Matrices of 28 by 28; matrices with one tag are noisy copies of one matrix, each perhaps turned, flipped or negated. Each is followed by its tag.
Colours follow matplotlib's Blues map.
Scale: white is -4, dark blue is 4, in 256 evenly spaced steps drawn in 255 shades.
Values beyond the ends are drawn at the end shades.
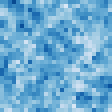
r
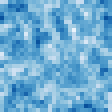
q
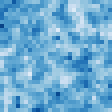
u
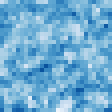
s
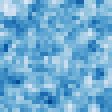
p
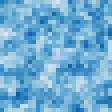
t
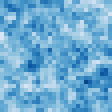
u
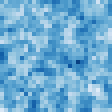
t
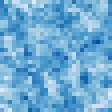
q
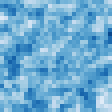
p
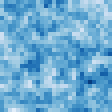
u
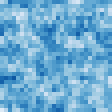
t
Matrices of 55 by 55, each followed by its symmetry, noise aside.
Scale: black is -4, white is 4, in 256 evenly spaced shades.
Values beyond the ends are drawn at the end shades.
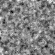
symmetric.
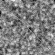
no symmetry.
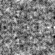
mirrored top to bottom.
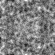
mirrored top to bottom.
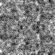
mirrored top to bottom.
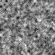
symmetric.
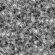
same after a half turn.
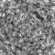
symmetric across the other diagonal.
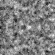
mirrored top to bottom.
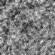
symmetric.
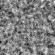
antisymmetric.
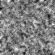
antisymmetric.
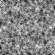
same after a half turn.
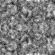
mirrored top to bottom.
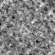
symmetric across the other diagonal.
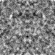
mirrored left to right.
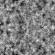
mirrored top to bottom.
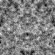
mirrored left to right.
